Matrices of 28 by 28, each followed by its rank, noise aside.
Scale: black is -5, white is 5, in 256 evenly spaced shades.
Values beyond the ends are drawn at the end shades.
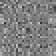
four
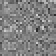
six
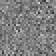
eight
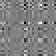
two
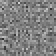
eight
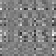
two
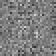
eight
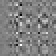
two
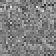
six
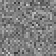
eight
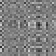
two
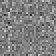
eight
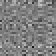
four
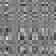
two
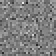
eight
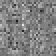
six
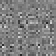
four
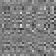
three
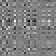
two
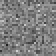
eight
